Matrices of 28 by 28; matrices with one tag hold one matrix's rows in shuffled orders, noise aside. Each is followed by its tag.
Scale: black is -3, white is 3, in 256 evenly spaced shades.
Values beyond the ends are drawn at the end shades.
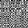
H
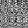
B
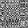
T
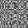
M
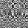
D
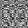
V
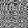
M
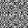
M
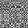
H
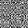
H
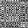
T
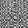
M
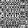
T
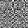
D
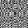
M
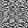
V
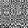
H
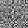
D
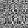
D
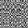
H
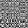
T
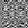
V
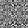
D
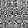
B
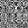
B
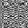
V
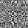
D
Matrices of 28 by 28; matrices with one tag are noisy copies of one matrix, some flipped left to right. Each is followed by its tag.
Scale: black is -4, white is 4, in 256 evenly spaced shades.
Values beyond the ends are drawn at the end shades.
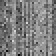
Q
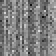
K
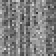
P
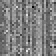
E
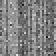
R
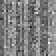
K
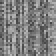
K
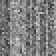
P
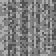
K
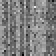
P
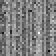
E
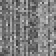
R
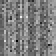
K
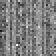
E
